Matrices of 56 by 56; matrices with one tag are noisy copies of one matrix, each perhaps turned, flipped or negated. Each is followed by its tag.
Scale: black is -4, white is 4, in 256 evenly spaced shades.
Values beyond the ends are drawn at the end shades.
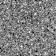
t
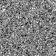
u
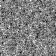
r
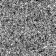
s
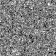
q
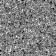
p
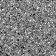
u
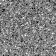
u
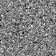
t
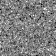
s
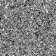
s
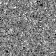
q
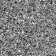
t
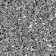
p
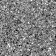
s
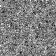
r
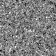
p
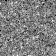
r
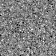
t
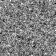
r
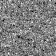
r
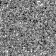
q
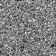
u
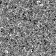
q
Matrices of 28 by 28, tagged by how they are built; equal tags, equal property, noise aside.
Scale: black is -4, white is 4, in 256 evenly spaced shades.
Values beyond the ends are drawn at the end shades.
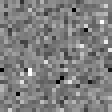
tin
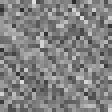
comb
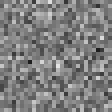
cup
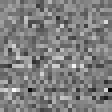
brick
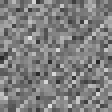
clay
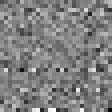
brick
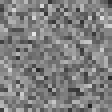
comb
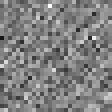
clay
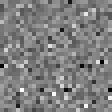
tin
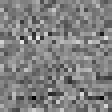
brick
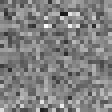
brick
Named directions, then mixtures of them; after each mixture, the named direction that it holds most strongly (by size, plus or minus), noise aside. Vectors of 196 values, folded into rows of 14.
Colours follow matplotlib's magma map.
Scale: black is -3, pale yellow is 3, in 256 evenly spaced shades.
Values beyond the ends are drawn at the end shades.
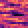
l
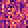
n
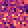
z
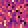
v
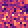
z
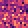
z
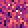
v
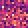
z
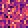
n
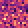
z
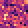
z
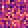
n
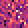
v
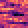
l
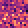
z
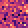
z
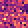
z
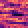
l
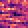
l
